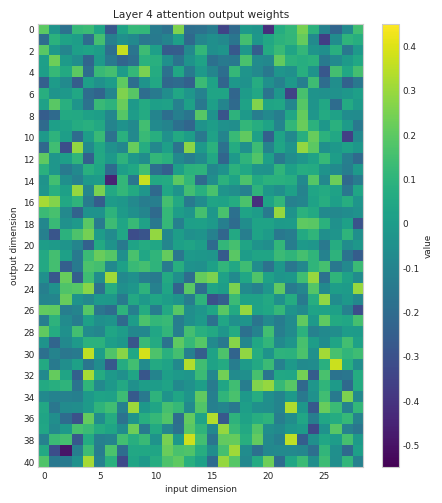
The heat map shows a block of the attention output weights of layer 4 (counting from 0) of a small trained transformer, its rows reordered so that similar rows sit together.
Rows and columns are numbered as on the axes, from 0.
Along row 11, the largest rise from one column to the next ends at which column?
3
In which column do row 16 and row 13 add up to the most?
0
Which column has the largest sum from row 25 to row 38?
25
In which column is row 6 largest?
7
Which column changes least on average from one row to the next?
24
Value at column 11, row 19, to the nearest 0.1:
-0.1
